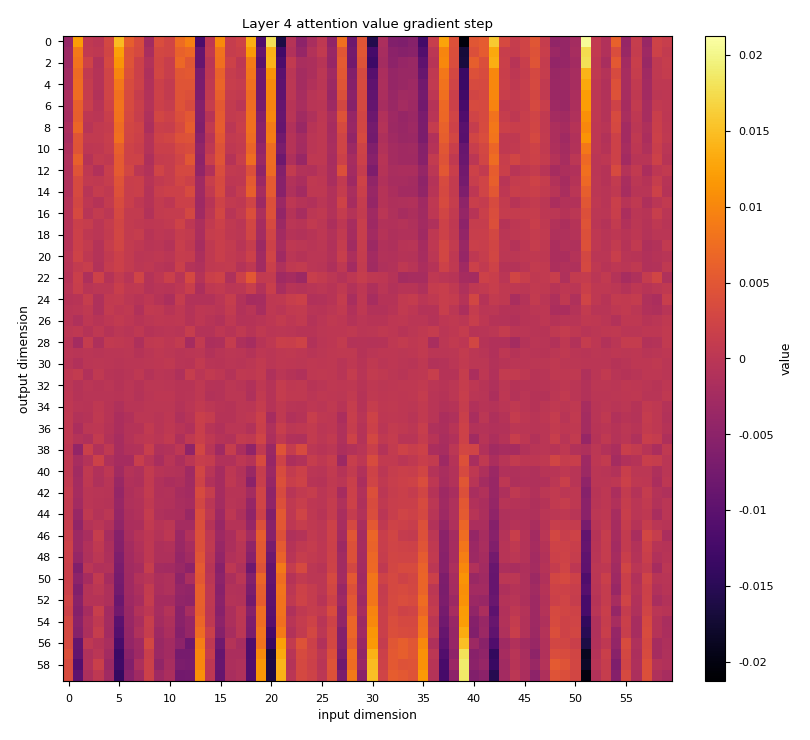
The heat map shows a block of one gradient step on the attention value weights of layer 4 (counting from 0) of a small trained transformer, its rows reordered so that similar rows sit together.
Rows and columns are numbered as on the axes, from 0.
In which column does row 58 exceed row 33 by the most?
39
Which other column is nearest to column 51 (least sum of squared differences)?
20
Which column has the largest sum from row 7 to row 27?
51
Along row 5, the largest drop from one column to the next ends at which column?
21
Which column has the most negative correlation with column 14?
22
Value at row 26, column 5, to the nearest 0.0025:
0
